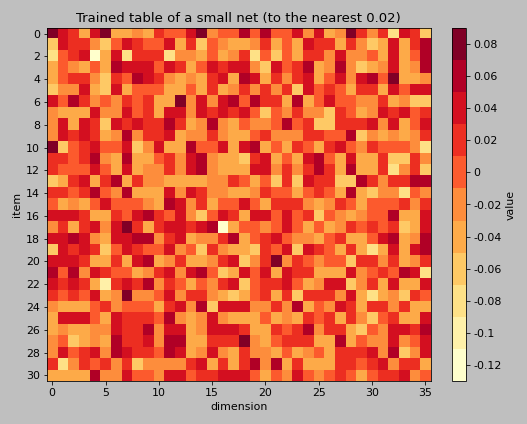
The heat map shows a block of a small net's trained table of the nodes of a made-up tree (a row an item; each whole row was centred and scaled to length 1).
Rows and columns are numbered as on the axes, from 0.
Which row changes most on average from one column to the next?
2
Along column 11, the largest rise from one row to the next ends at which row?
3
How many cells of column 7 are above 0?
21
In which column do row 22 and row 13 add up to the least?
28
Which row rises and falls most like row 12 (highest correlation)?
11
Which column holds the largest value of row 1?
35
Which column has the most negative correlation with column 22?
16
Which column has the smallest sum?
5
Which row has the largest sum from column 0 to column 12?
18
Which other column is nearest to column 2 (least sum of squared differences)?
20
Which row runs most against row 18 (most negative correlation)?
0
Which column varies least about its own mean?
10
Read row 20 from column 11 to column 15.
-0.02 0.02 -0.04 -0.04 -0.02
